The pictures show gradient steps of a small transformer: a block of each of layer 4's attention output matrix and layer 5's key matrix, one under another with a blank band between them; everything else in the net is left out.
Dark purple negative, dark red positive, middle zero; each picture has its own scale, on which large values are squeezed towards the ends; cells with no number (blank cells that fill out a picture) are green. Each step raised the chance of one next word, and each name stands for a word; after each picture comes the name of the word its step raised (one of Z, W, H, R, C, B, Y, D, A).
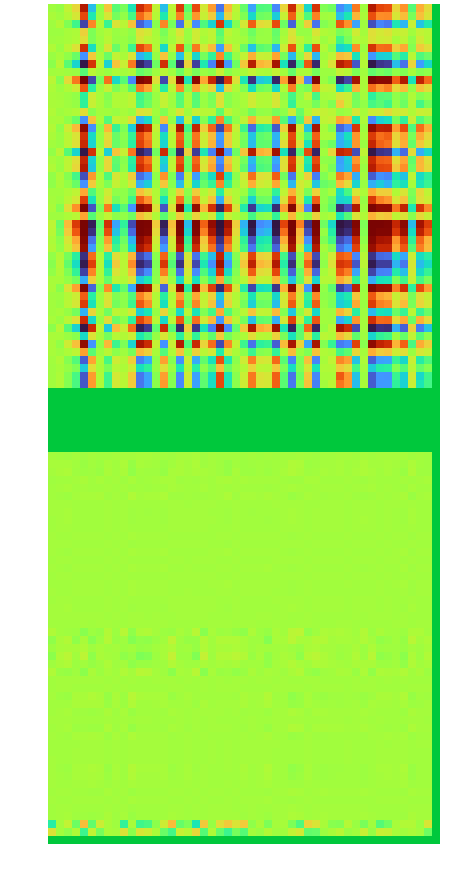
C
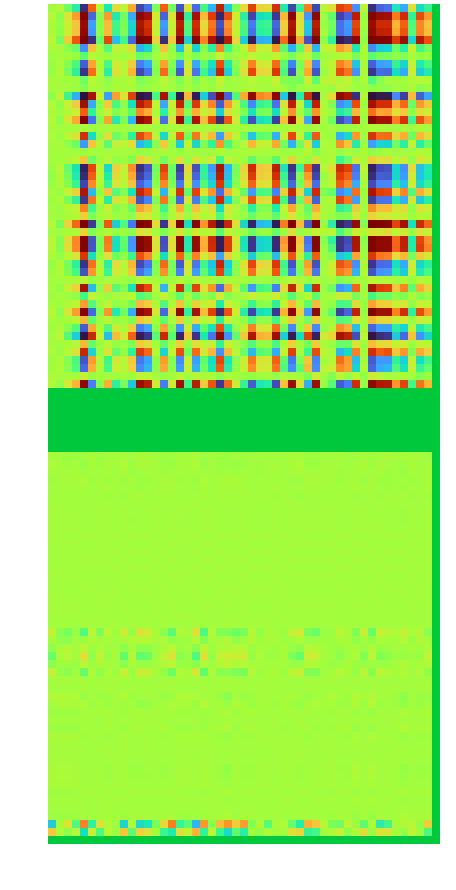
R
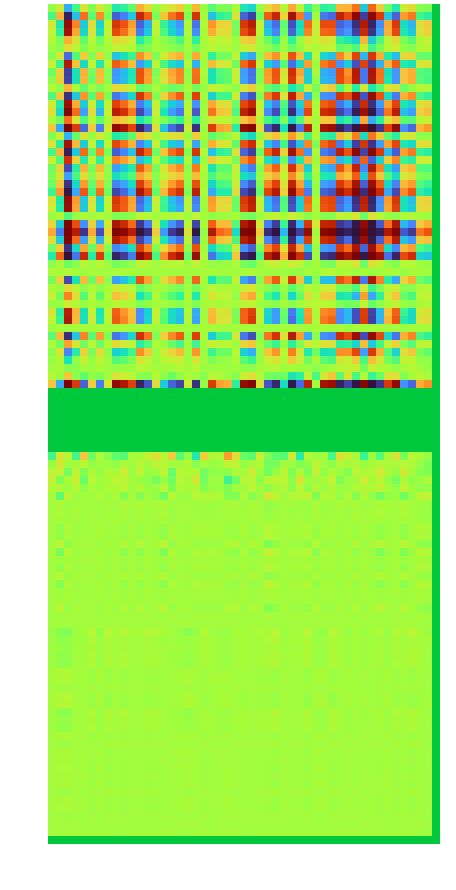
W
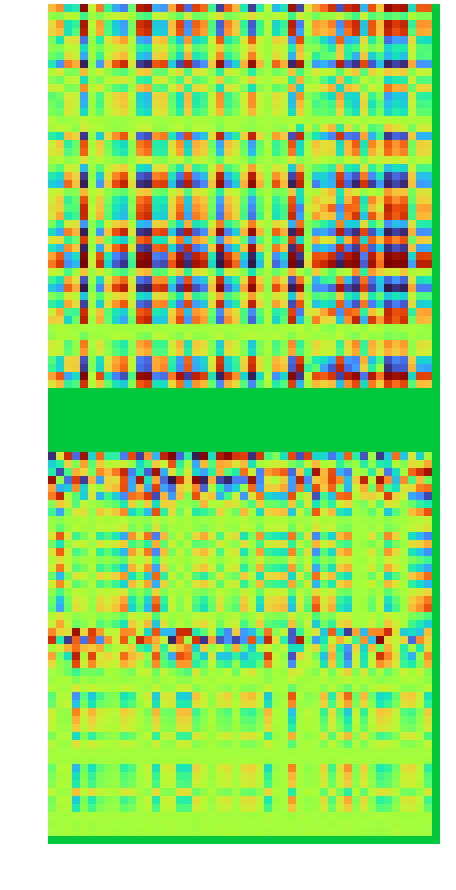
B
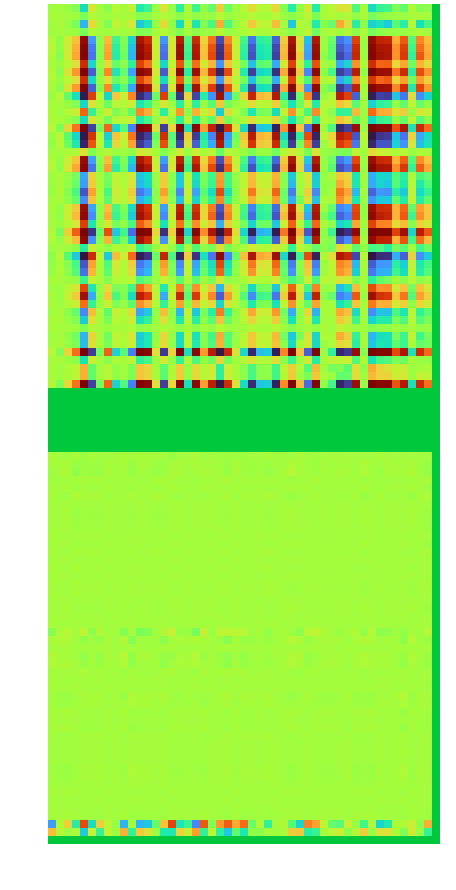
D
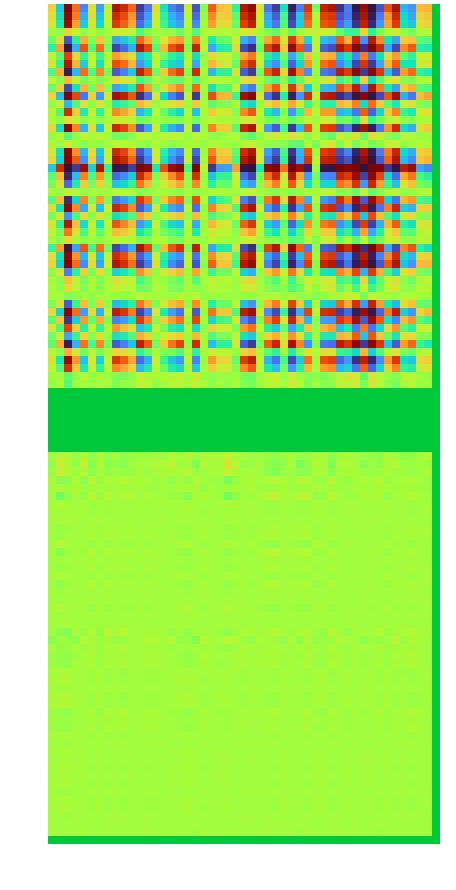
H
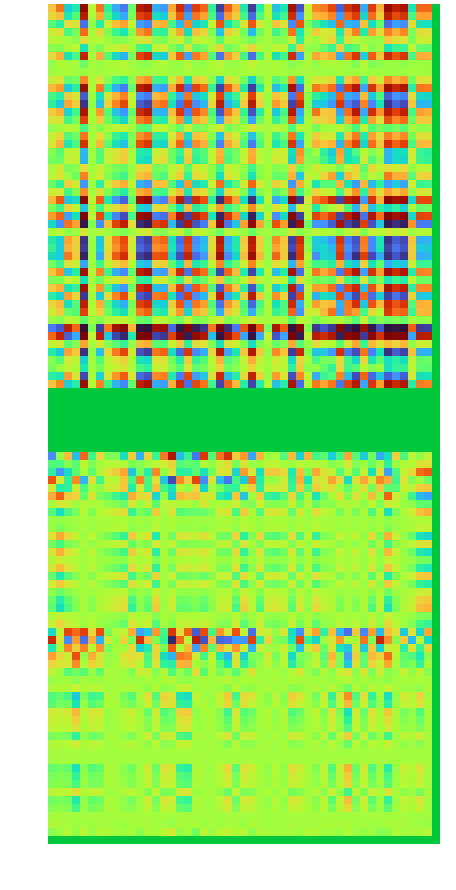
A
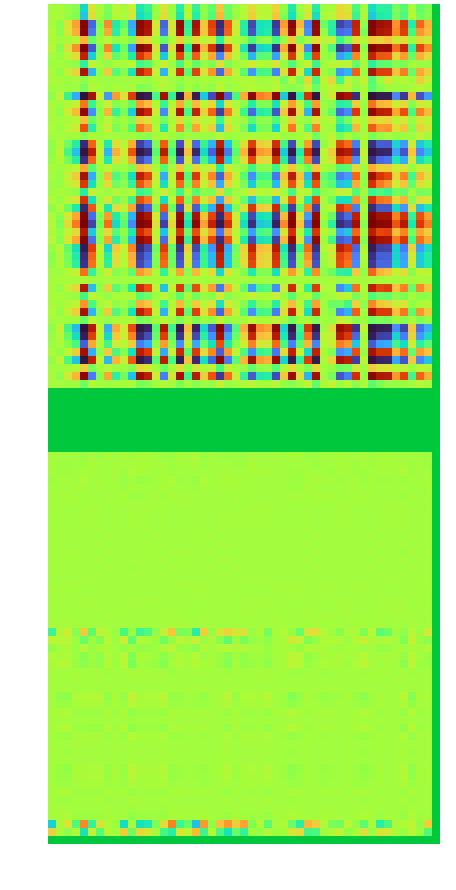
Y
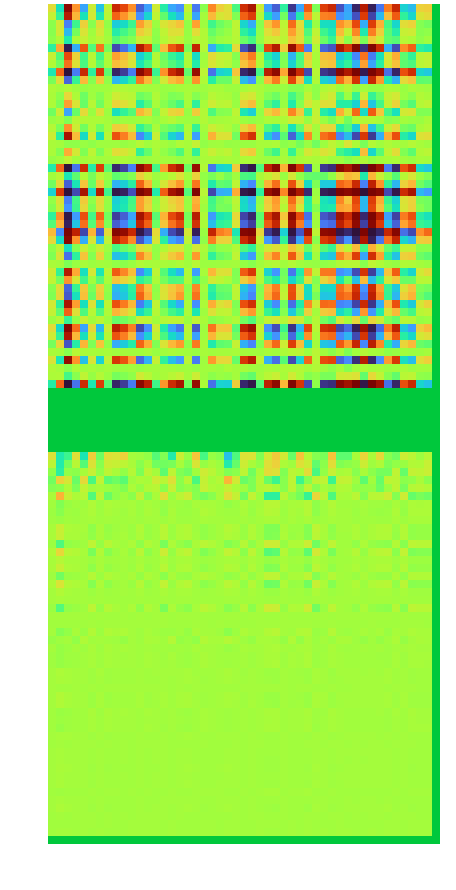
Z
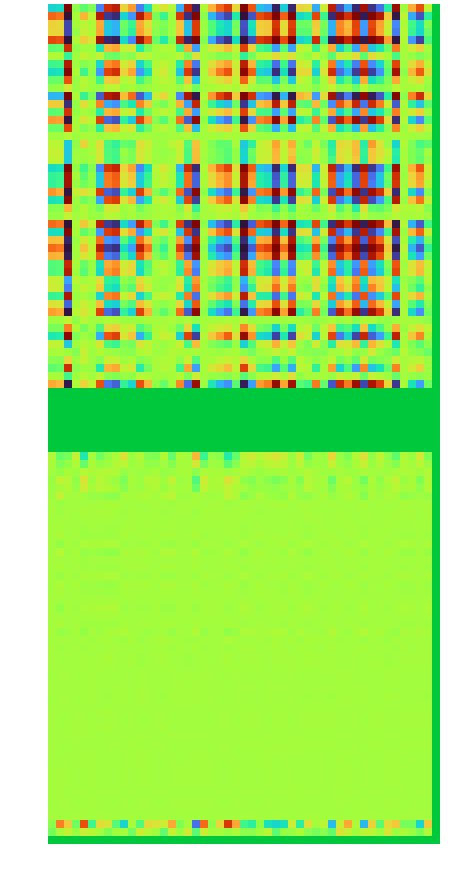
R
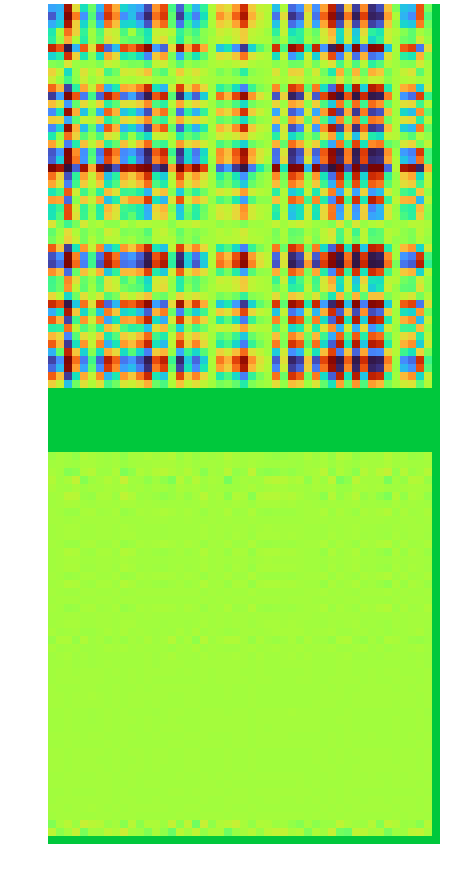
H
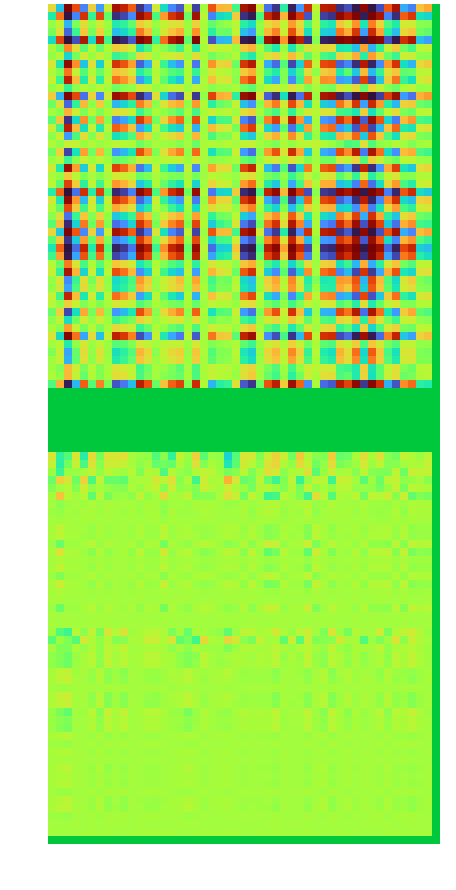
R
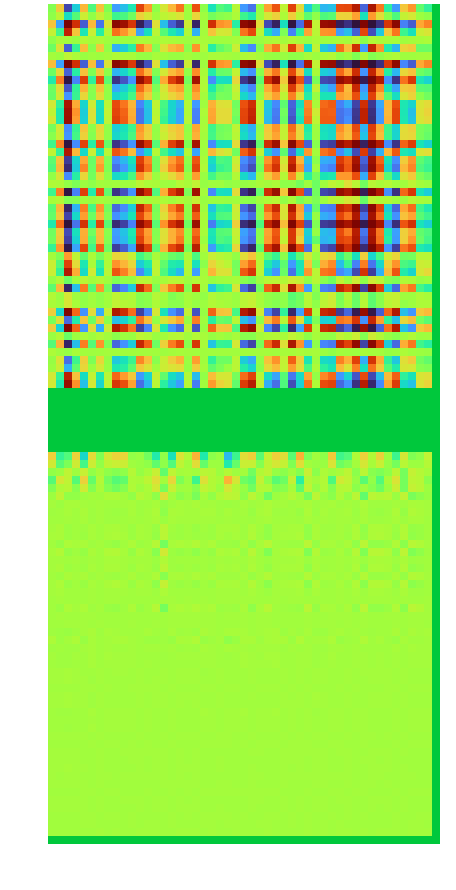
C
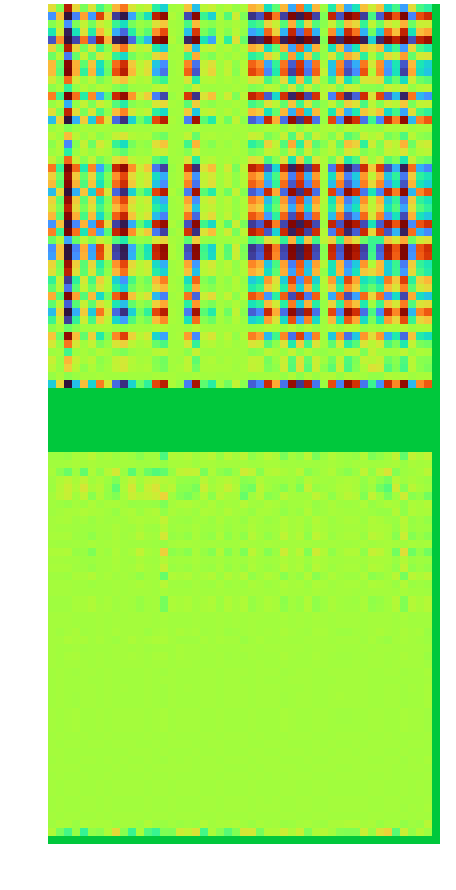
R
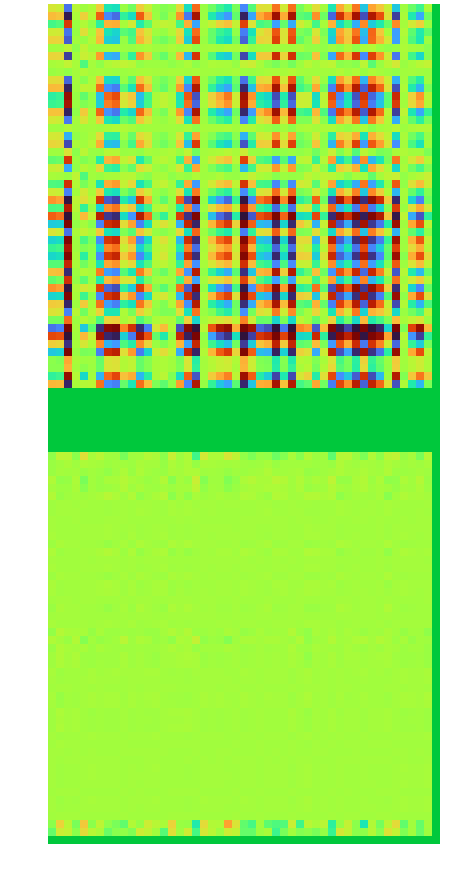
A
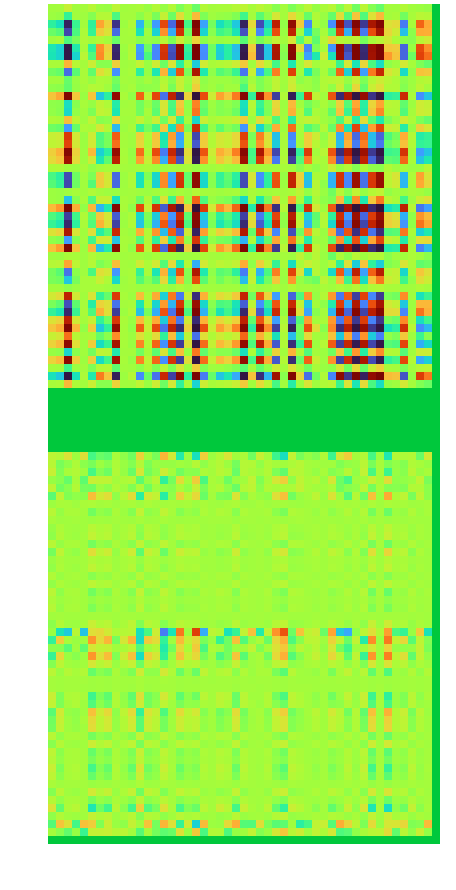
Y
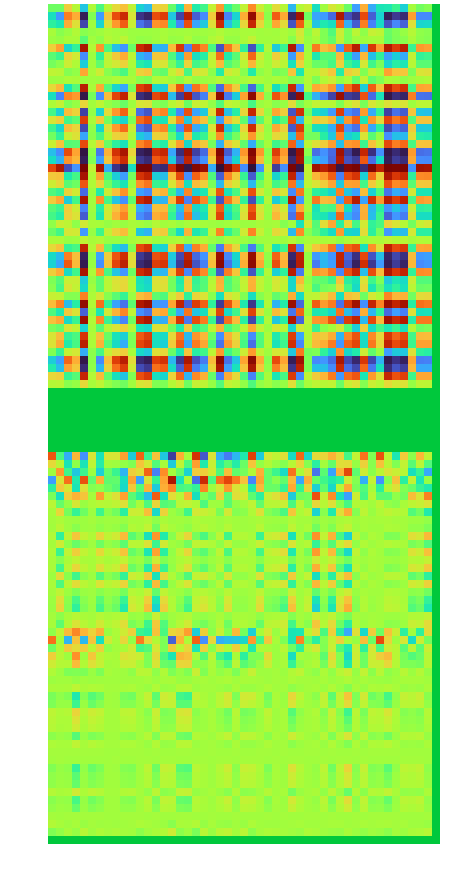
H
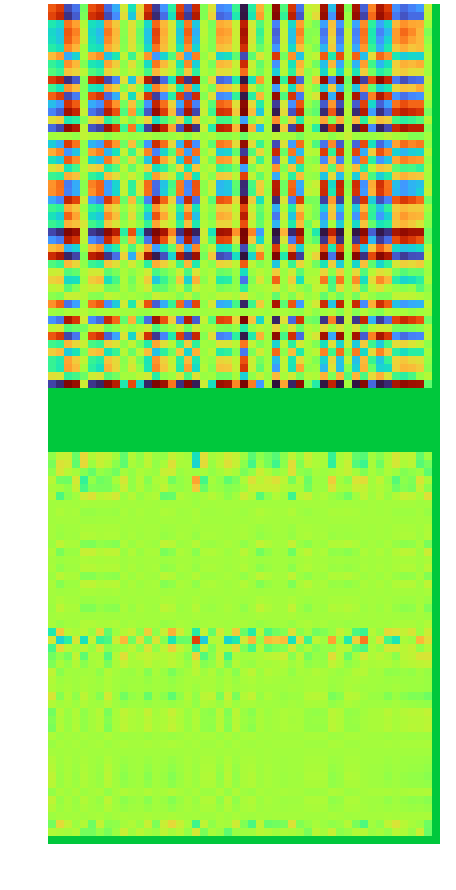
W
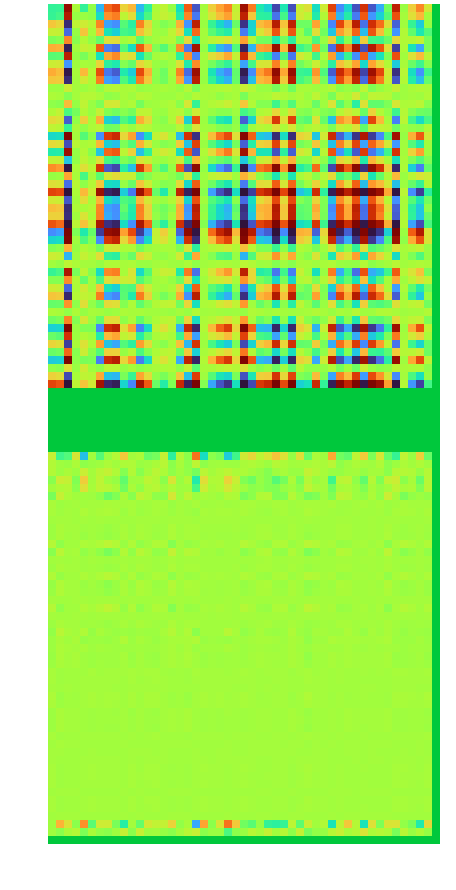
Z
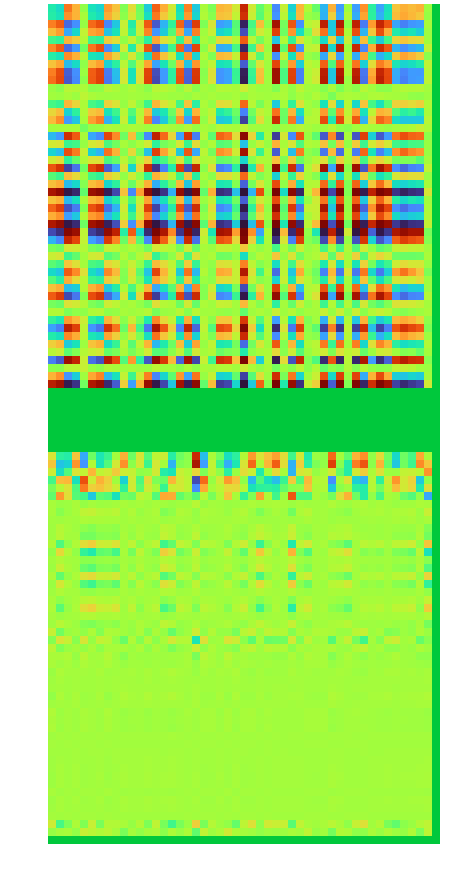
Z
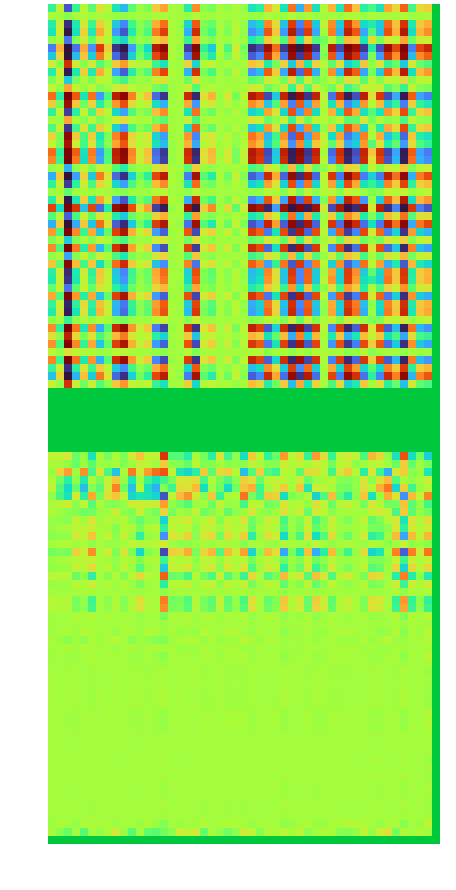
Y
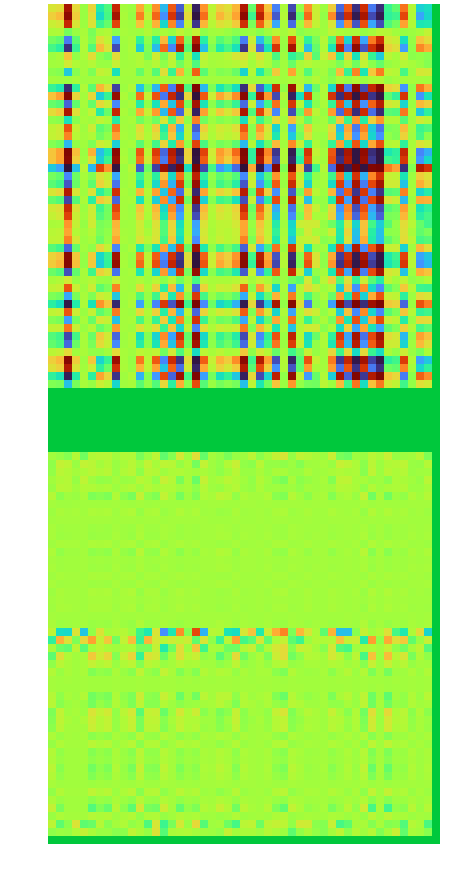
H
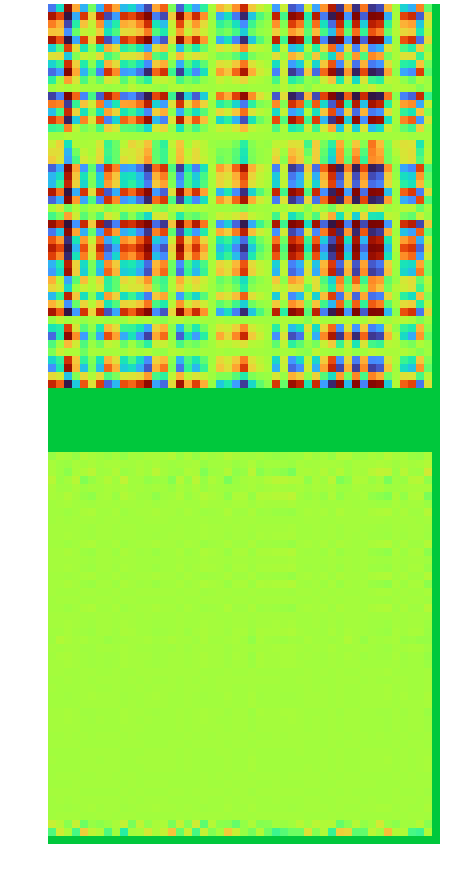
R
